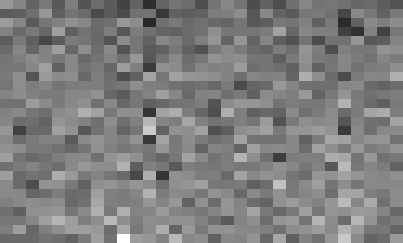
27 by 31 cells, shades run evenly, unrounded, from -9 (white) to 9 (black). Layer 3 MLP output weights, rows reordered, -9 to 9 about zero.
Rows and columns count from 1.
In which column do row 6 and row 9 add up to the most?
10
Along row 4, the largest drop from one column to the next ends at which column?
29
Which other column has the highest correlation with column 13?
8
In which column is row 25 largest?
18
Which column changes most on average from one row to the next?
12
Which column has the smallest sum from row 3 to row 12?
24
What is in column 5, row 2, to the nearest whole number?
2
